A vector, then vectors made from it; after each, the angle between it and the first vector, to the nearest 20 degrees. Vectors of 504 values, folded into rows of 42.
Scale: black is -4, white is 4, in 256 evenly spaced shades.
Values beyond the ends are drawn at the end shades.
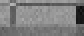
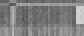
160 degrees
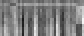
120 degrees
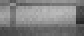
40 degrees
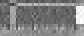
160 degrees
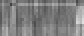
140 degrees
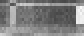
160 degrees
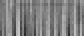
80 degrees
